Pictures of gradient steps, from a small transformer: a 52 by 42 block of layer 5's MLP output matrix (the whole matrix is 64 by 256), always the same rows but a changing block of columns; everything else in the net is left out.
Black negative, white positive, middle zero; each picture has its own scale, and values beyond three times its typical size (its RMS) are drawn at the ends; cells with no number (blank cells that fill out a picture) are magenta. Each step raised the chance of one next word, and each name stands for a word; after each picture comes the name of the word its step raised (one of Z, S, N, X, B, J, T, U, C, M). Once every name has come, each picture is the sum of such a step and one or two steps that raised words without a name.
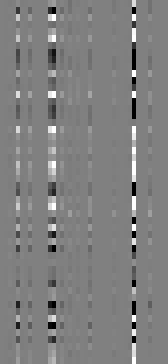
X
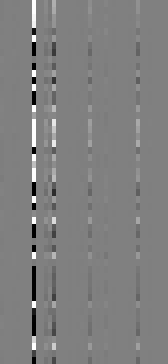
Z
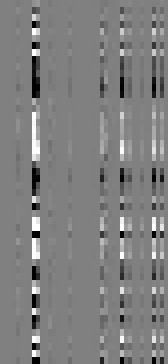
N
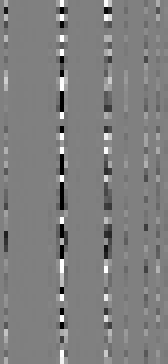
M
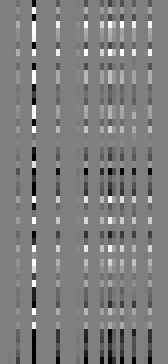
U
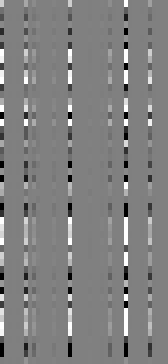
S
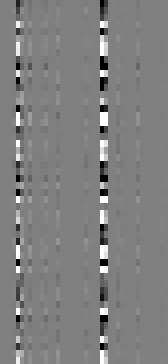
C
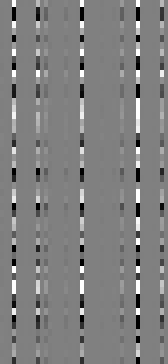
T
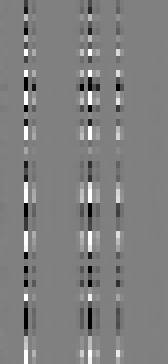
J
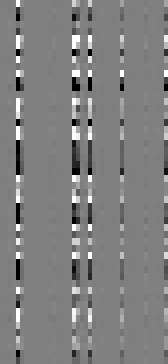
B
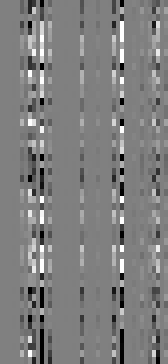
U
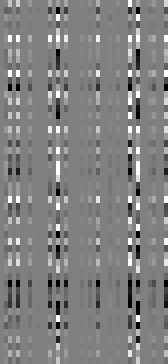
X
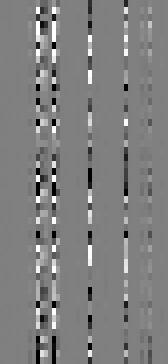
U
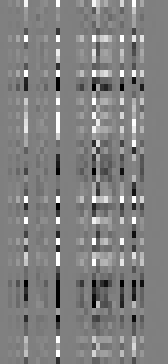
Z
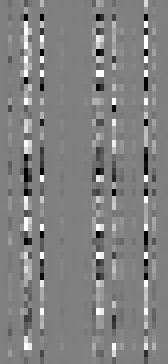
B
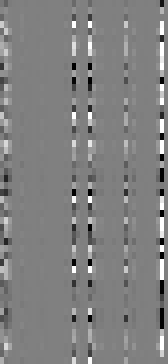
C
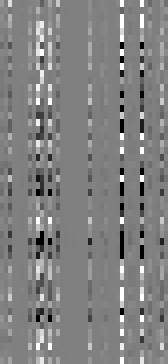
M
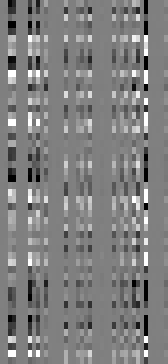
X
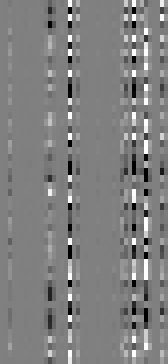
M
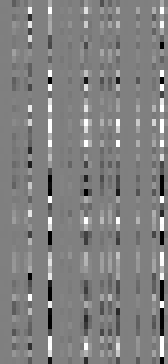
Z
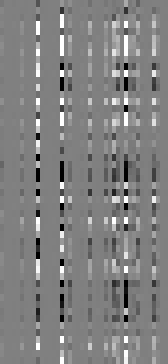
C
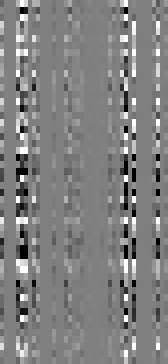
M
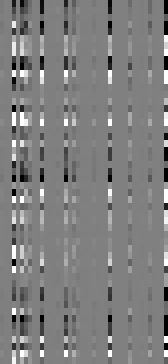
C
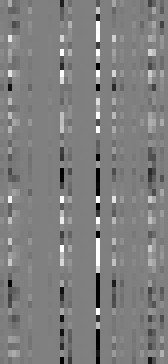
U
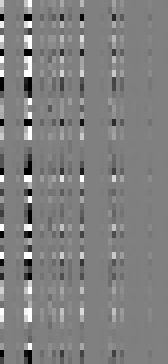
B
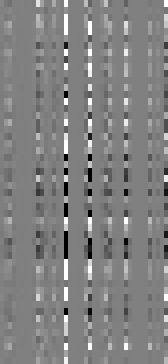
M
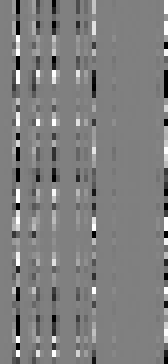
N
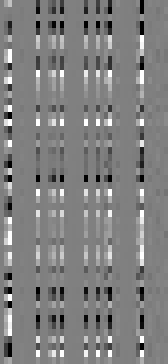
S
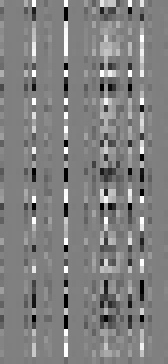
T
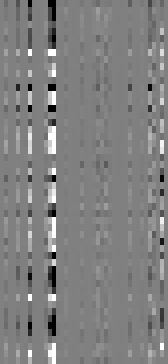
J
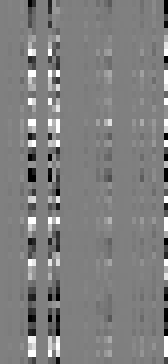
Z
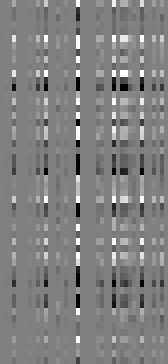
B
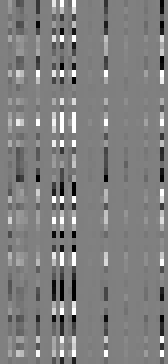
Z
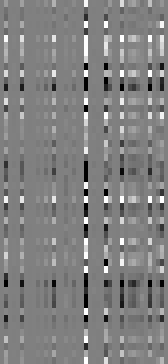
C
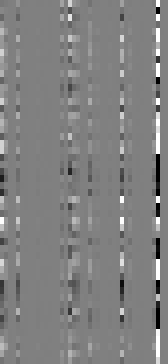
M
